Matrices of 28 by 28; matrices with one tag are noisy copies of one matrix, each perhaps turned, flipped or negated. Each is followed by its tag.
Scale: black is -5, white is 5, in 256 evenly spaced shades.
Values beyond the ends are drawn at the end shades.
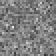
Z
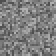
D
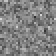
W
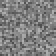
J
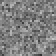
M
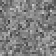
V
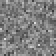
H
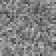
Z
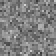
W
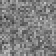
V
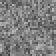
V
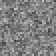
W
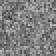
M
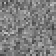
V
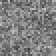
V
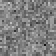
V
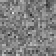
V
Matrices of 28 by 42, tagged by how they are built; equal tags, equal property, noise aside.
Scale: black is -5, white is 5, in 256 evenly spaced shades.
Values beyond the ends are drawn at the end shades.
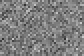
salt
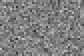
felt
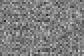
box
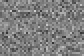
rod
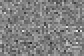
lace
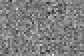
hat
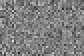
rod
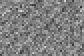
salt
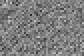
salt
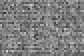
box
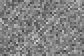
salt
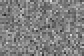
felt
